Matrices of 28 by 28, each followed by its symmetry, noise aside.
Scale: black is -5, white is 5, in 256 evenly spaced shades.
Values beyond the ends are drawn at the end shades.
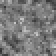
symmetric across the other diagonal.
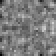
mirrored top to bottom.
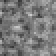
mirrored top to bottom.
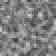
antisymmetric.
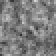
no symmetry.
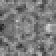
mirrored top to bottom.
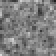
antisymmetric.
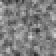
antisymmetric.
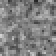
antisymmetric.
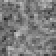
no symmetry.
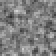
antisymmetric.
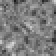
symmetric across the other diagonal.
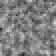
antisymmetric.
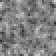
no symmetry.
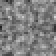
mirrored top to bottom.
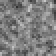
no symmetry.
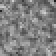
symmetric across the other diagonal.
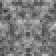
mirrored left to right.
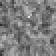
no symmetry.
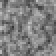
mirrored top to bottom.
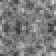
mirrored top to bottom.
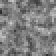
antisymmetric.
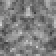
mirrored left to right.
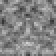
mirrored left to right.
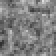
antisymmetric.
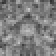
mirrored left to right.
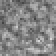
symmetric.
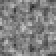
mirrored top to bottom.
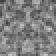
mirrored left to right.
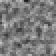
no symmetry.
